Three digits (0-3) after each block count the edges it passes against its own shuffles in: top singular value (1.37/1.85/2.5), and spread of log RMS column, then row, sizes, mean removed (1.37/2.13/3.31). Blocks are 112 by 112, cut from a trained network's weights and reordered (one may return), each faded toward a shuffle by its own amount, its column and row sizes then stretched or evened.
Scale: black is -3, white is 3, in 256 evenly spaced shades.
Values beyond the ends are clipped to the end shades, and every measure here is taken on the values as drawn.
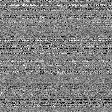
2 0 3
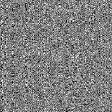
2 2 1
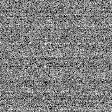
1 1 1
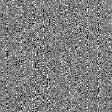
2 3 0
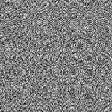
3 0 0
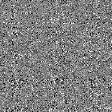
1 2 2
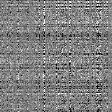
3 3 1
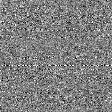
1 0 2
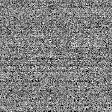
1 1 1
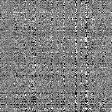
2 3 2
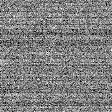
2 1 0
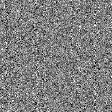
0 2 0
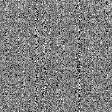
0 3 0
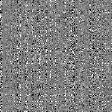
1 3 2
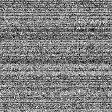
3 1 0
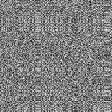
3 0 1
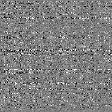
0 2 3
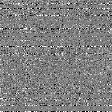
2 1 3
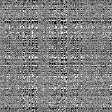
3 3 2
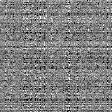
3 3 1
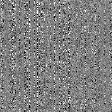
0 3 0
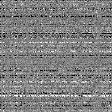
3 2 3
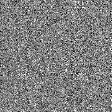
0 2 1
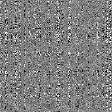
1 3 2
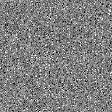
1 2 0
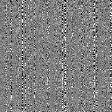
2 3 1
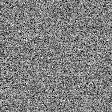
0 0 0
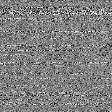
0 0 3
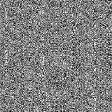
2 2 0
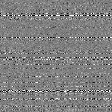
3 0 3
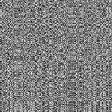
3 2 1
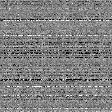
3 1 3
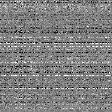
3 2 3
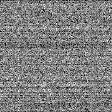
2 2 0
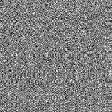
3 1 0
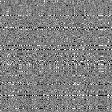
3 1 3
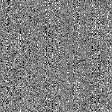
1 3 0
